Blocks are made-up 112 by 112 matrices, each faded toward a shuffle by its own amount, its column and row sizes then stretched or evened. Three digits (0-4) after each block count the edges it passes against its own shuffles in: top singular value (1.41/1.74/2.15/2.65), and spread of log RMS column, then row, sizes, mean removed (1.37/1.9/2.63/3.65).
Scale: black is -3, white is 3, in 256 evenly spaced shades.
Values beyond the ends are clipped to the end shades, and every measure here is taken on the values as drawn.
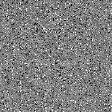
0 2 2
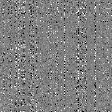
2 4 2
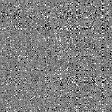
3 3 3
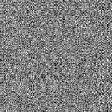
3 2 1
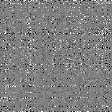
1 3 4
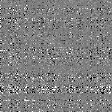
0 3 4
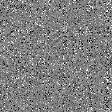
0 3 1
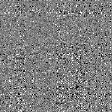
1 3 3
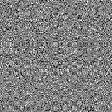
4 0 0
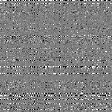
4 2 4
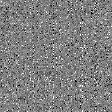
1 3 1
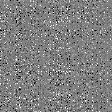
1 3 2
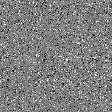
0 1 2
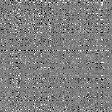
2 3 4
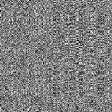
4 3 0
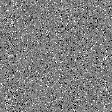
0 2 0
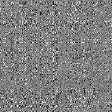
3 3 3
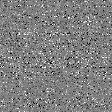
0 1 3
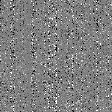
0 4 0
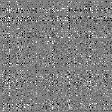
2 3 4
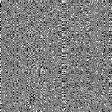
4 3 0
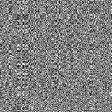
4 3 0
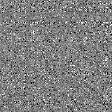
1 3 3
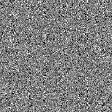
1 2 1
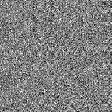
3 0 0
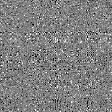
3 2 2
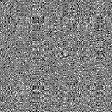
4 2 1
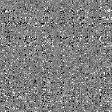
2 3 3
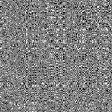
4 2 2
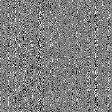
2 4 0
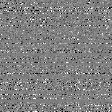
0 1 4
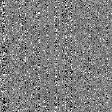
1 4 1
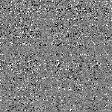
0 2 3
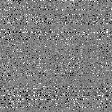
2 2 4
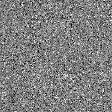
0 2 0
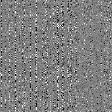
3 4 0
